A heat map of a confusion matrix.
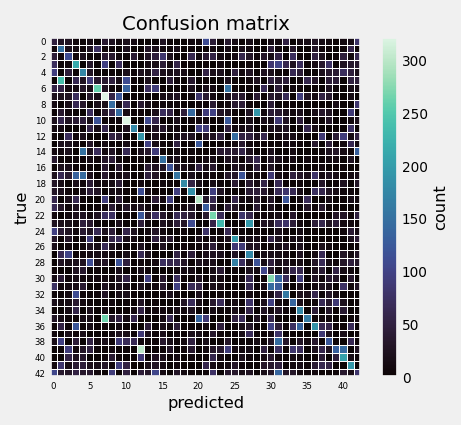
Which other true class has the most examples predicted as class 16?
20
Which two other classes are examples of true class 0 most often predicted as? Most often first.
21, 42
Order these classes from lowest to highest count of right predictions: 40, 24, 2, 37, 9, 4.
24, 37, 2, 9, 4, 40
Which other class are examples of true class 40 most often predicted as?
12
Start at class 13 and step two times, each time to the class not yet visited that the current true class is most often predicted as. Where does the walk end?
32
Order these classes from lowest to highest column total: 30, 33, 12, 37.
33, 37, 12, 30
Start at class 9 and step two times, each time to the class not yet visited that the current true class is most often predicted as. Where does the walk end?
25
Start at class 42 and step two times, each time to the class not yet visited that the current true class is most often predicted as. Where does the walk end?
30
